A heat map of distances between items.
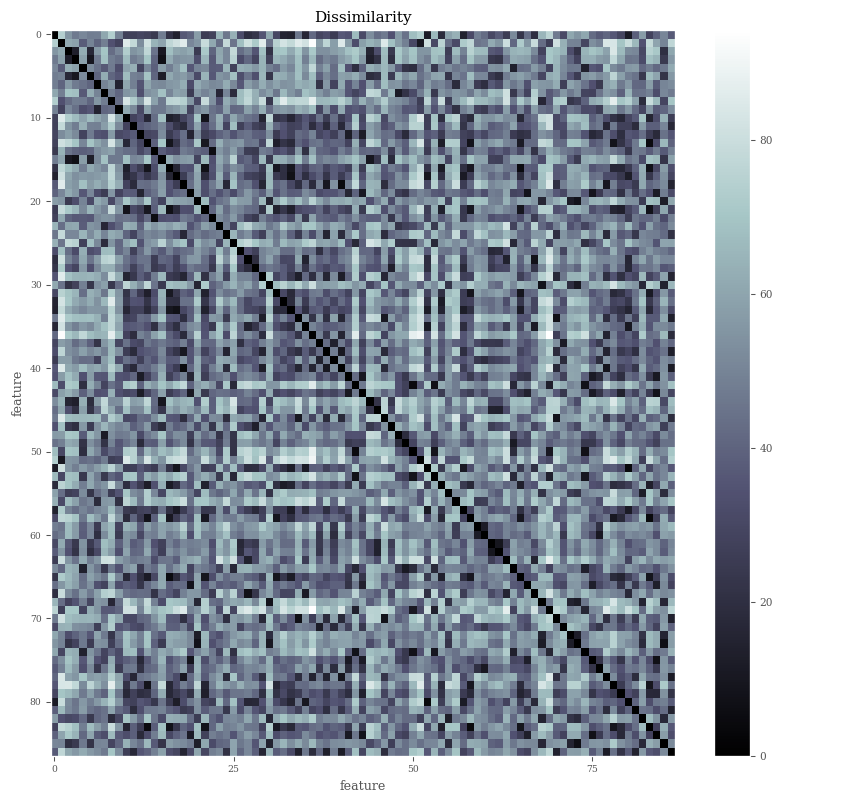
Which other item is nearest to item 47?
28
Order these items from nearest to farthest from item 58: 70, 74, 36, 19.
19, 70, 36, 74
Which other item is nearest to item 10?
21
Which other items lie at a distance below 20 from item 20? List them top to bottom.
30, 68, 72, 73, 85
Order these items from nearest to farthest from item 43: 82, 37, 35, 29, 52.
37, 29, 52, 35, 82
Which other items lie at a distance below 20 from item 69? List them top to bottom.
42, 50, 53, 74
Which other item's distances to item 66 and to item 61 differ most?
45
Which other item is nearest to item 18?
40
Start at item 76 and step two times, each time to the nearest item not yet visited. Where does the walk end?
59
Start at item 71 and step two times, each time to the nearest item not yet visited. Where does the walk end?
39
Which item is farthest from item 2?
78
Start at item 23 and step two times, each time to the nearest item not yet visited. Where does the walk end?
48
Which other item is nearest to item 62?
61
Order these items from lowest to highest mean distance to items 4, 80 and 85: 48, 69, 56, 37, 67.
67, 37, 48, 69, 56
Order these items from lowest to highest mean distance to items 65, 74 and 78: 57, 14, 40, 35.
57, 14, 35, 40
